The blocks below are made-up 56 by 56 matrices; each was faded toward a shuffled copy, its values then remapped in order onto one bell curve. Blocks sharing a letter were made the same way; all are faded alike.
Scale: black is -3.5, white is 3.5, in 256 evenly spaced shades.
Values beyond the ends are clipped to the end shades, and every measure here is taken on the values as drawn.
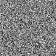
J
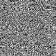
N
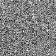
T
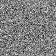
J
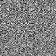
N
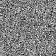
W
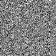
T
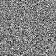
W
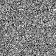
J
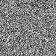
J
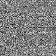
N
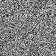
J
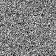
J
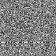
N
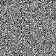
T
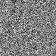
J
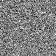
J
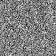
W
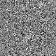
T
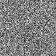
T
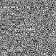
N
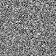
W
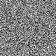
W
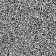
W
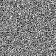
W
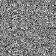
N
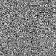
N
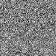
N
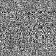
N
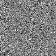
T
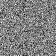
J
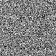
W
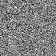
W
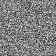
J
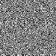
N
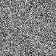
T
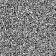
W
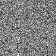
T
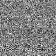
N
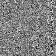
T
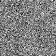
J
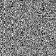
T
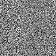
T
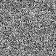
J
